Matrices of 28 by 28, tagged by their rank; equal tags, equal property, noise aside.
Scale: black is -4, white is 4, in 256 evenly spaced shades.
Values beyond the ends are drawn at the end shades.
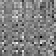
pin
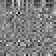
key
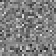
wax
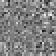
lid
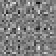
key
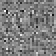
lid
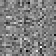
wax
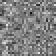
wax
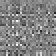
lid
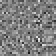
wax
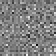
wax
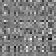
pin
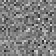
lid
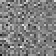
key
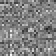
lid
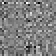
pin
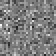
wax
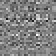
pin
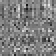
pin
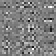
pin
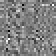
wax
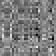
pin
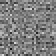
lid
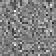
wax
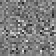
wax
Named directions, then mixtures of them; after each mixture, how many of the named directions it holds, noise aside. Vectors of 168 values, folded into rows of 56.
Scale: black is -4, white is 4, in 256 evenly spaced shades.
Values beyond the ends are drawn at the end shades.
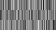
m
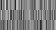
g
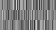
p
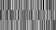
one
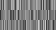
two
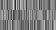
two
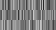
three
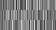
one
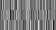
three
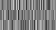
two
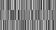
three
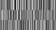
three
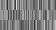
two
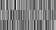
two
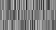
two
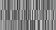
two
